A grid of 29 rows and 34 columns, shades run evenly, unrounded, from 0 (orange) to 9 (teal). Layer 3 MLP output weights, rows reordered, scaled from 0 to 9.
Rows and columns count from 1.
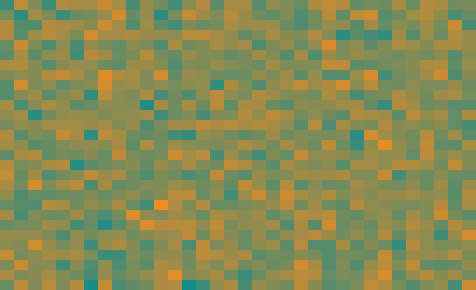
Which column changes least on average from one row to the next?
31
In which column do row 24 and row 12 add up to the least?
34
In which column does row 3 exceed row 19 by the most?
3
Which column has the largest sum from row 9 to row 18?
11
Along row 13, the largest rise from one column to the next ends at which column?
24
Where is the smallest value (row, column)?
21, 12
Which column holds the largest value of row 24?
32
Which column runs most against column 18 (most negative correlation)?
22
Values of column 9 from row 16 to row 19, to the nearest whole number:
2 5 3 6
